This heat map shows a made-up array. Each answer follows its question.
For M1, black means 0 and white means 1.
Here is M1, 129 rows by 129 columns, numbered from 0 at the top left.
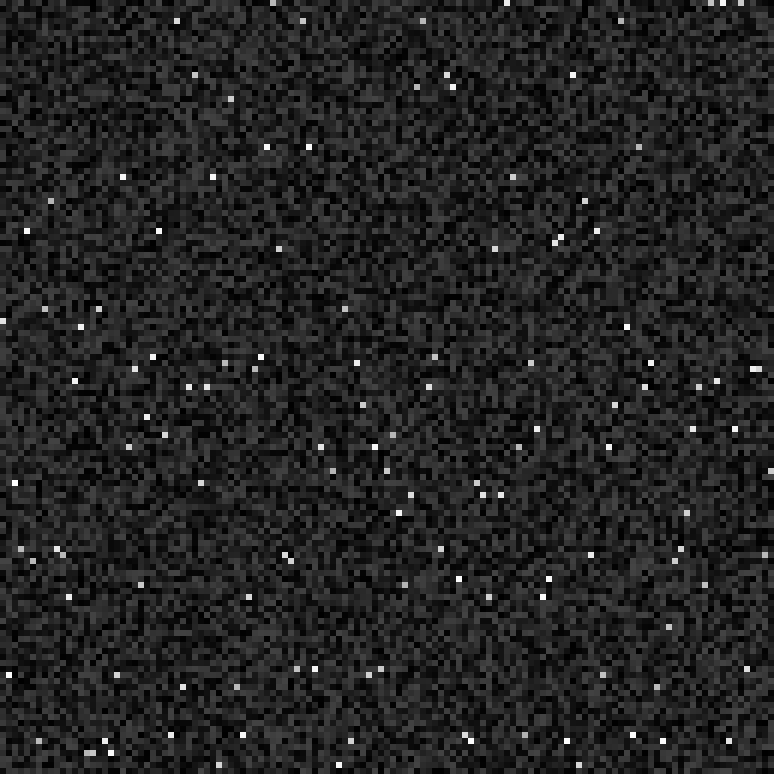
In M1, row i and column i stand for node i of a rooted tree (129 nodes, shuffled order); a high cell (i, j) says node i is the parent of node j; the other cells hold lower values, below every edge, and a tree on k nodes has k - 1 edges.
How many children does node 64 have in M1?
5
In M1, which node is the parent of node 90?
99
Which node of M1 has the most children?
123
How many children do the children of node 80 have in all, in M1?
2
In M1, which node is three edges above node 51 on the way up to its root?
14
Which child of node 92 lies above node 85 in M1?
127
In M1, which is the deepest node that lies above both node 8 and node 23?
33
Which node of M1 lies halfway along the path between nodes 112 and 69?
125
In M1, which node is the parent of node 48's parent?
39
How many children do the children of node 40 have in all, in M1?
4
